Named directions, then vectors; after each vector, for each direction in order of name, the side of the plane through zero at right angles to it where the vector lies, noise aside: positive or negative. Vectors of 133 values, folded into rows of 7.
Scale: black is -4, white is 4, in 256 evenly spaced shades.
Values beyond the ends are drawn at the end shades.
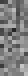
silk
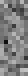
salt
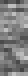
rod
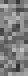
positive, positive, positive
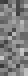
positive, positive, positive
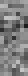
negative, positive, positive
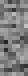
positive, positive, negative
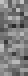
negative, positive, negative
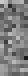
negative, positive, negative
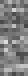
negative, negative, positive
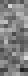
positive, negative, negative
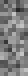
positive, positive, positive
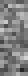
positive, negative, negative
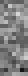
positive, negative, negative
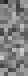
positive, positive, positive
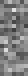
negative, negative, positive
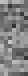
negative, positive, negative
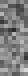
negative, positive, positive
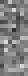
negative, negative, positive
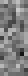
negative, negative, negative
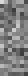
negative, positive, negative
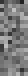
positive, negative, positive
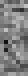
positive, positive, negative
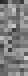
positive, negative, positive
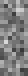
negative, negative, negative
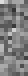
negative, positive, negative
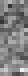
negative, positive, positive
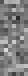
negative, negative, positive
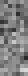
negative, positive, positive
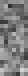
negative, positive, positive
